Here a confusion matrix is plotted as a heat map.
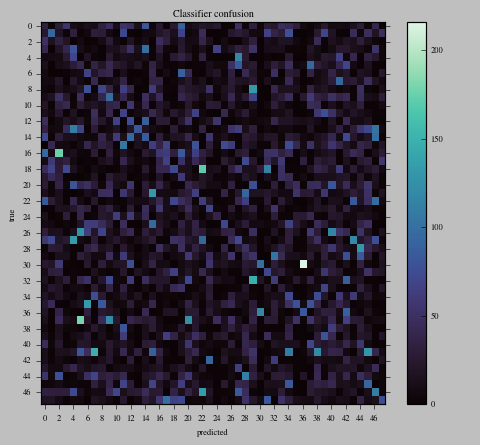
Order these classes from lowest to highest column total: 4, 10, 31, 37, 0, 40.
10, 31, 4, 37, 0, 40
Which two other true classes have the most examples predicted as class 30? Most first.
36, 18
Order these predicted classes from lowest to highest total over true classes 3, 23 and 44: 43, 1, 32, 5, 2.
1, 43, 5, 32, 2
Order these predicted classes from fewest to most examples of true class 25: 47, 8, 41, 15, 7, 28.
47, 41, 28, 8, 7, 15
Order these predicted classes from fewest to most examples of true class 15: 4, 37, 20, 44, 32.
4, 20, 32, 44, 37
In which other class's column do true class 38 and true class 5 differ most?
37
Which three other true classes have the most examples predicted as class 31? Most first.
18, 47, 1
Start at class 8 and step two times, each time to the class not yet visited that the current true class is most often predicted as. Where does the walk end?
32
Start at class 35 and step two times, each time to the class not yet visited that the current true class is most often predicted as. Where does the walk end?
19
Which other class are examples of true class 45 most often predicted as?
34
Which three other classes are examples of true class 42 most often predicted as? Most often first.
23, 32, 29
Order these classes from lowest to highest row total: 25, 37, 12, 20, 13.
12, 25, 13, 20, 37
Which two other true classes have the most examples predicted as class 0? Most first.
16, 22
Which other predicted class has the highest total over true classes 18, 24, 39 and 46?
22
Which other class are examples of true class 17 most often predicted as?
28
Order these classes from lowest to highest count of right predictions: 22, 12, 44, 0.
0, 44, 22, 12
